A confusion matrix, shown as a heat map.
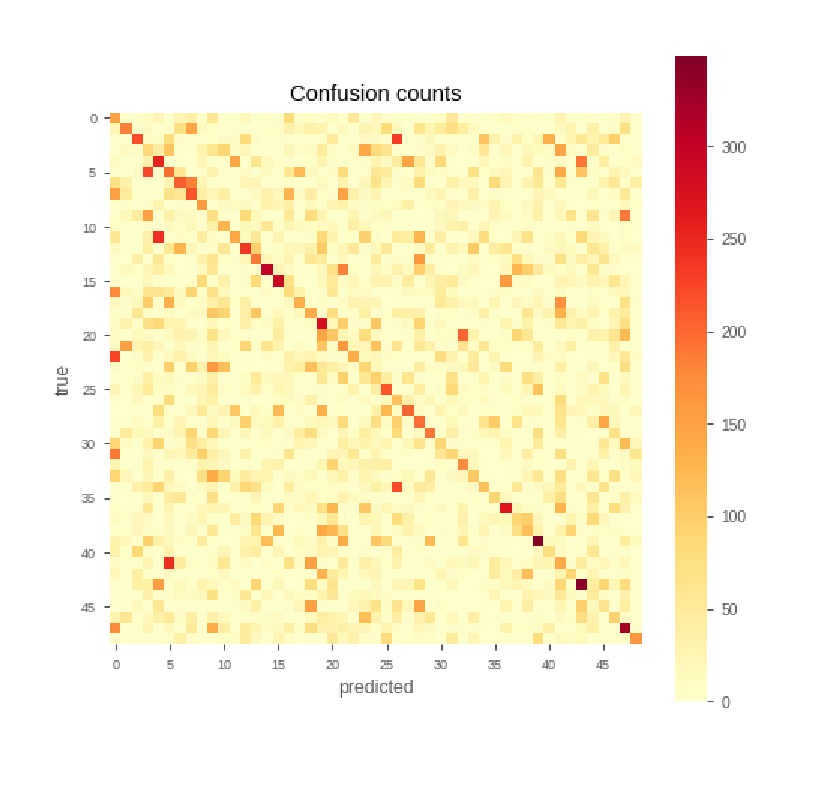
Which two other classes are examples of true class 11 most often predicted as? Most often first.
4, 28
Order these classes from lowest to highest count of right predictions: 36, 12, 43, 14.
12, 36, 14, 43
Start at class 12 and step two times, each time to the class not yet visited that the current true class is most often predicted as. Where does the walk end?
7
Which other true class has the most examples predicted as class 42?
38
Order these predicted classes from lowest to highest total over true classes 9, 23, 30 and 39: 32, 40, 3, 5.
40, 32, 5, 3
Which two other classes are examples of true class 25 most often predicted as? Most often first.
39, 31
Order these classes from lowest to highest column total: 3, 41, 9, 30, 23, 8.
30, 8, 23, 3, 9, 41
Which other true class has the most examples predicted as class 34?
2
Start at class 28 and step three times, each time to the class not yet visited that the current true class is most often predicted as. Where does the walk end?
41
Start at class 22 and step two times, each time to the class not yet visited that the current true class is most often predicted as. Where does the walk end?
16
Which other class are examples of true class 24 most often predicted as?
21
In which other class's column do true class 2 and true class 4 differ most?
26
